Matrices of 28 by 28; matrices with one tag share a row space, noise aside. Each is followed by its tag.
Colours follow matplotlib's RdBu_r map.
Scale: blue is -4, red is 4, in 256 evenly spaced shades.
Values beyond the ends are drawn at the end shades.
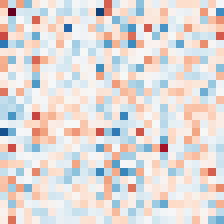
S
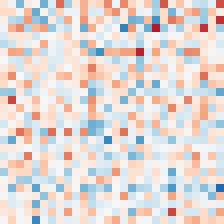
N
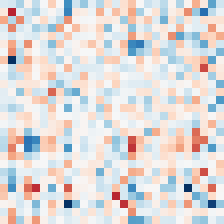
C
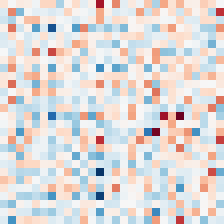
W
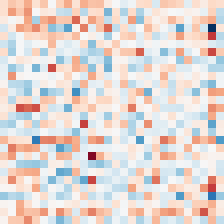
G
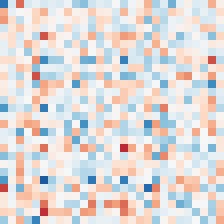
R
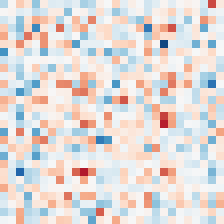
R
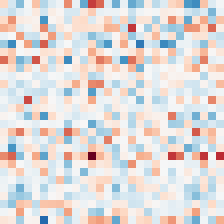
N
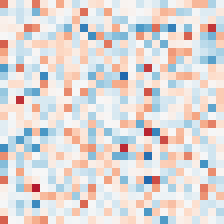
R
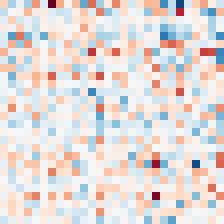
W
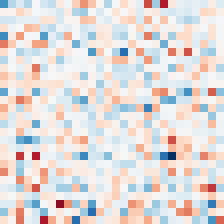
R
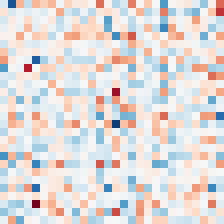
S
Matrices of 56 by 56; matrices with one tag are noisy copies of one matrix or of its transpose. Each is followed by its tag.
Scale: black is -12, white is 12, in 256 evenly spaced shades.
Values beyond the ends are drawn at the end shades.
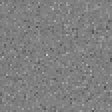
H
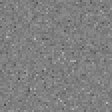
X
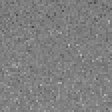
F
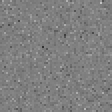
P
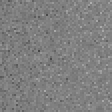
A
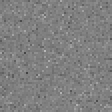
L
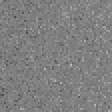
F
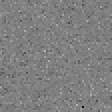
L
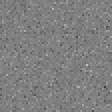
H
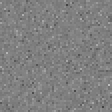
P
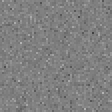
P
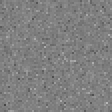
X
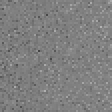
A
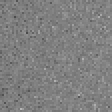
F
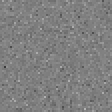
P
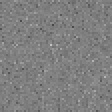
L
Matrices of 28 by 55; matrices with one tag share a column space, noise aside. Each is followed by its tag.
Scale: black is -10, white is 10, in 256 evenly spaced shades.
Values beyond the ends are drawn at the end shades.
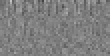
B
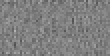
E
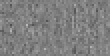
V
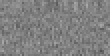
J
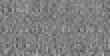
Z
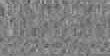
B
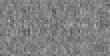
V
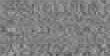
Z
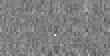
Z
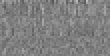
B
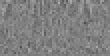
B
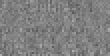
Z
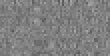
E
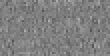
E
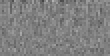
B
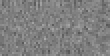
J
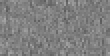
E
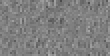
E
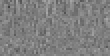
B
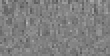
B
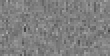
J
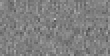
J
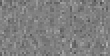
E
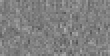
J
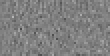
J
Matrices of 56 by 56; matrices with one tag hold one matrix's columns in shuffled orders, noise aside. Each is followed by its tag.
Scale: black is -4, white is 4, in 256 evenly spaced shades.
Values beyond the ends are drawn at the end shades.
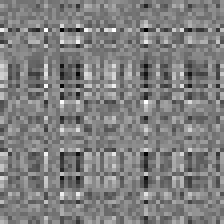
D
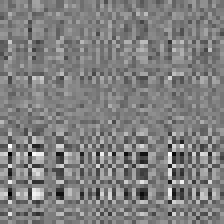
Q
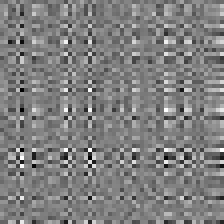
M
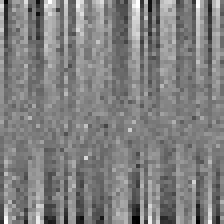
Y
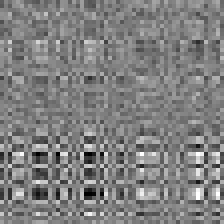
Q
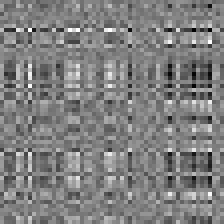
D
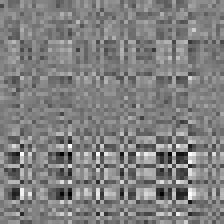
Q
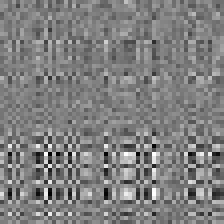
Q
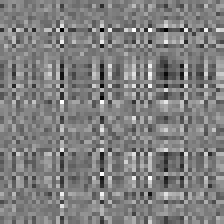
D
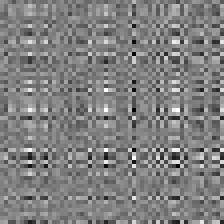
M
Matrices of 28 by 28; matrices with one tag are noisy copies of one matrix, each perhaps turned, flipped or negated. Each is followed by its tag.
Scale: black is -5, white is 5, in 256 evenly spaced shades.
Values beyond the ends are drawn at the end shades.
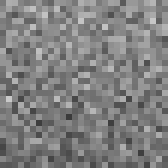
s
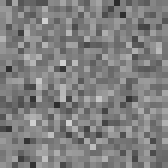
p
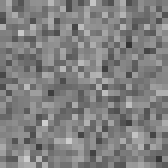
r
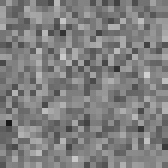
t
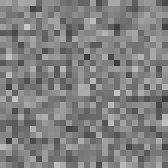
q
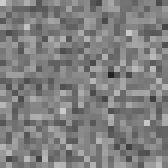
q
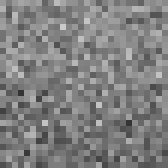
s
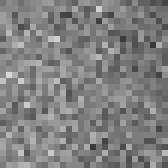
s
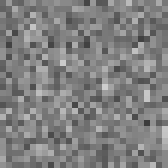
t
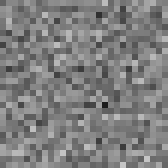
p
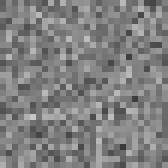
q
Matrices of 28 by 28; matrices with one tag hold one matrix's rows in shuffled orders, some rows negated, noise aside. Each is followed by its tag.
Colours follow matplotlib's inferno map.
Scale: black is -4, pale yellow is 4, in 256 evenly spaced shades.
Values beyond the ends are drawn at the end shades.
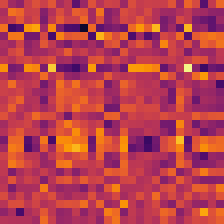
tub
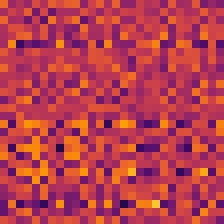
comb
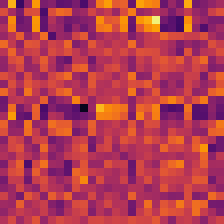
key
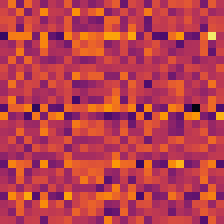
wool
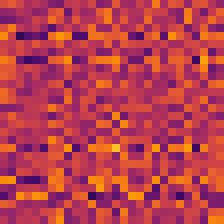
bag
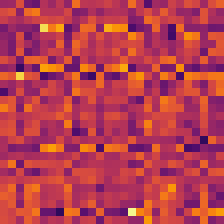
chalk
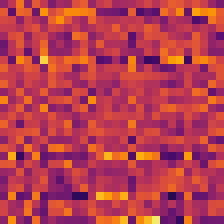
key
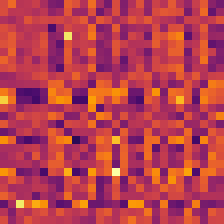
bag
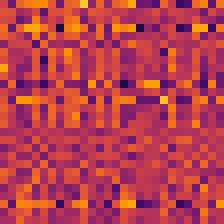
comb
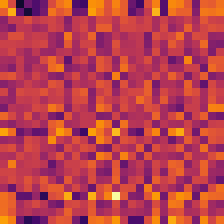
bag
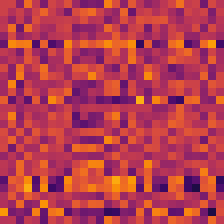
wool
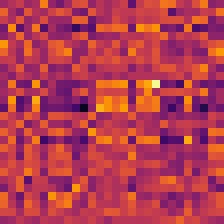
key
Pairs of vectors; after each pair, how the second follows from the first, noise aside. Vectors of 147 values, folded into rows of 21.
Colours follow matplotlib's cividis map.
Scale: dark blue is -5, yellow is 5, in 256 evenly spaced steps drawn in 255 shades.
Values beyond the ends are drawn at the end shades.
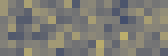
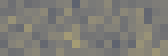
wrapped around, negated, shrunk.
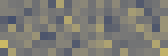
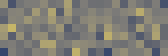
wrapped around, negated.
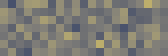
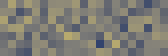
sign-scrambled.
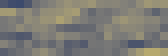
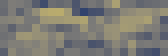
wrapped around.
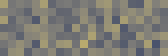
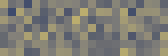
reversed.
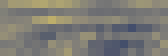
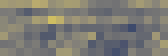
copied.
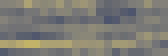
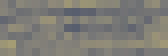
wrapped around, negated, shrunk.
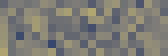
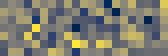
reversed, scaled up.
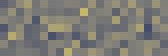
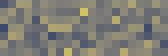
copied.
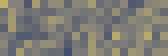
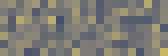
reversed.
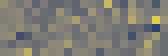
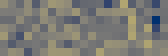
sign-scrambled.
